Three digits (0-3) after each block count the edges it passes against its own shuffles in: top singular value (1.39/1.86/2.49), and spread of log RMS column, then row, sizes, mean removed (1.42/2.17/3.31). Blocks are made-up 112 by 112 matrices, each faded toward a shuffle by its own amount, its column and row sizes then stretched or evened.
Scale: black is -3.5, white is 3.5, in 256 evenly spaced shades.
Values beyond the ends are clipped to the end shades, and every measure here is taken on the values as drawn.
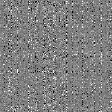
2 3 1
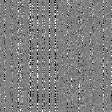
3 3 0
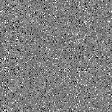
2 2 1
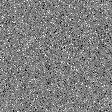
0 0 0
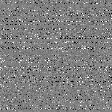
0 0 3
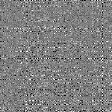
2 2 3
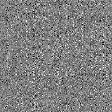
2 2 1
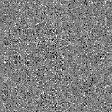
2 2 1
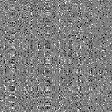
3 2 0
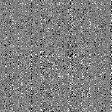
2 3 2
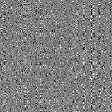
3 2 0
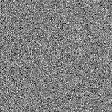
2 0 0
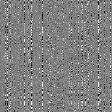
3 3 0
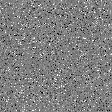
1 0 1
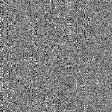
2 2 0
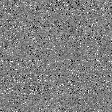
0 0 2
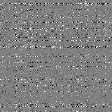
1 2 3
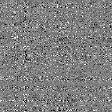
1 2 3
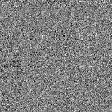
1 0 1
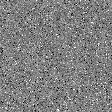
0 0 0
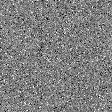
0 0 0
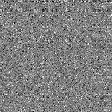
2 0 1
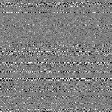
3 0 3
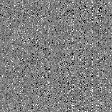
2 2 1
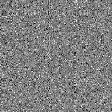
2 1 0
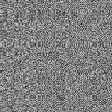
3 0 0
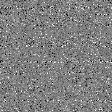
0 0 2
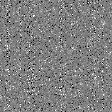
1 2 0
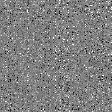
1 2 1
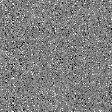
0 2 1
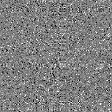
2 1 1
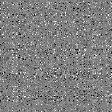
2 2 2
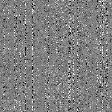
2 3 0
